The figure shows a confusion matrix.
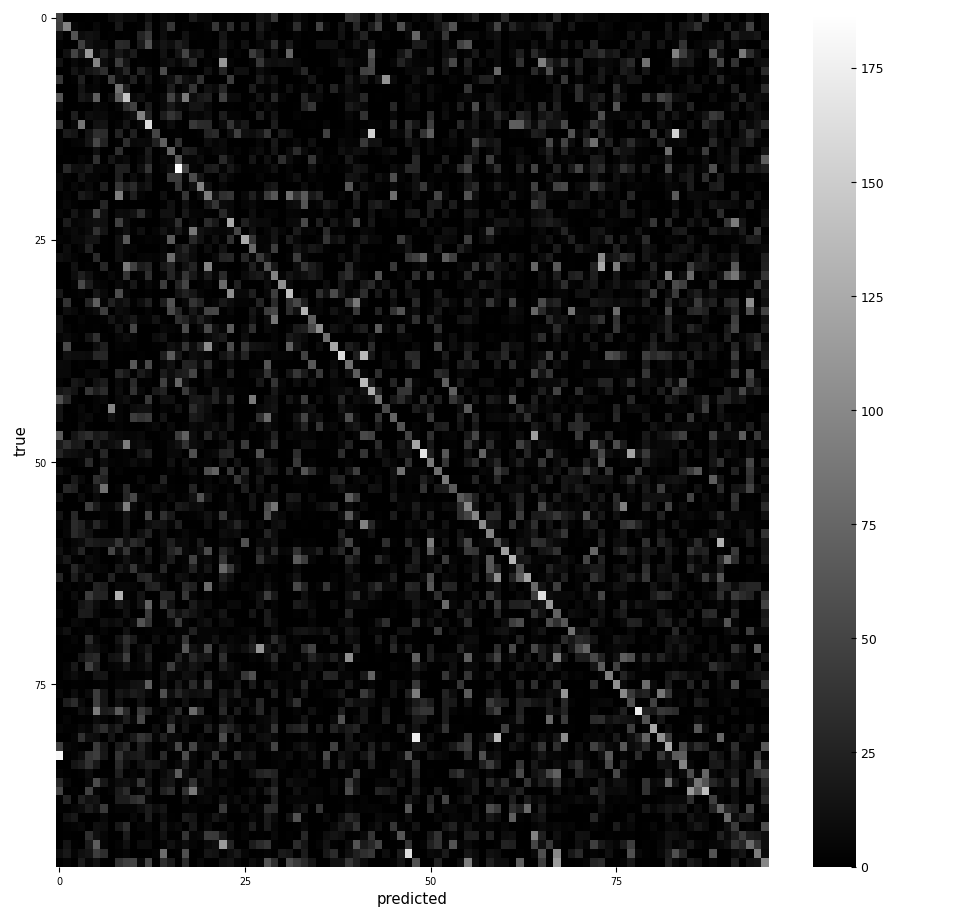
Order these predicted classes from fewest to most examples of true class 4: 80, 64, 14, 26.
80, 14, 64, 26
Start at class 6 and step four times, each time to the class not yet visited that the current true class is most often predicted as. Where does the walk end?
62
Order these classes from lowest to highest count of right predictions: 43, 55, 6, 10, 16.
6, 10, 16, 43, 55
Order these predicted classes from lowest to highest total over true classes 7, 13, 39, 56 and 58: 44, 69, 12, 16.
16, 69, 44, 12
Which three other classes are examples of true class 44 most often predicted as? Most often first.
7, 55, 87
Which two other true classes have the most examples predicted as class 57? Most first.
49, 83
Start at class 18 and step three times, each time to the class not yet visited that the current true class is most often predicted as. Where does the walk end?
73
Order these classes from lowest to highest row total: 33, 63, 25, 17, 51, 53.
53, 25, 63, 51, 17, 33
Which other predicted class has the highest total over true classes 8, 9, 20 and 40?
17
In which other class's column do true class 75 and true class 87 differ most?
85
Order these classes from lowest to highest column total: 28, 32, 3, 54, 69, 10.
69, 54, 3, 10, 32, 28
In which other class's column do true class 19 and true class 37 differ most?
20
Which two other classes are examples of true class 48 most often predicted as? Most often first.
9, 72
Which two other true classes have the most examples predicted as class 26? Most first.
43, 74
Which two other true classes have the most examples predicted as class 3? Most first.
12, 30
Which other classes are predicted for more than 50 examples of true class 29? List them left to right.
43, 82, 85, 90, 91
